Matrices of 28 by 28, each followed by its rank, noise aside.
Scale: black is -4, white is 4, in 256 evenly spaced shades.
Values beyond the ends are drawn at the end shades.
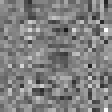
four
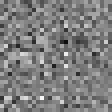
five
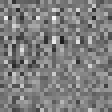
four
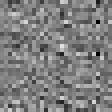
five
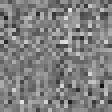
seven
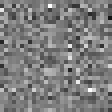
five
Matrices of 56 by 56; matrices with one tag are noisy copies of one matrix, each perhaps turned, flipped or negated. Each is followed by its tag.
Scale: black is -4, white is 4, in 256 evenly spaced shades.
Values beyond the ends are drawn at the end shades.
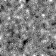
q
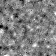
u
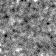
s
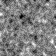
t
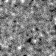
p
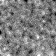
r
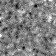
s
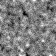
q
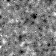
t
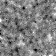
s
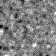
u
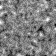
p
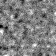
u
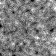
r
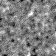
q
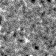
p
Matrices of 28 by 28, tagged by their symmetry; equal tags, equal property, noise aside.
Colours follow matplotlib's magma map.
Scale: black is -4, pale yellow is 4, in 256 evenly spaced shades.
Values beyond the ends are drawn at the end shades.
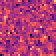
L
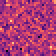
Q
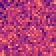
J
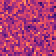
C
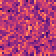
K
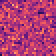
C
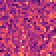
C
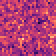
L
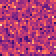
C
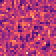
J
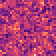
C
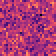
Q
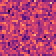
K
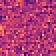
L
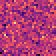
L
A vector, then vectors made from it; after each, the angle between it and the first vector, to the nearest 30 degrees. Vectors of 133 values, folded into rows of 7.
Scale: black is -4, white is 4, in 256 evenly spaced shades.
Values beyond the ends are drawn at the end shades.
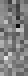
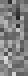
30 degrees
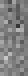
30 degrees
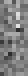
150 degrees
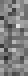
120 degrees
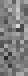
150 degrees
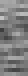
90 degrees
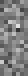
120 degrees
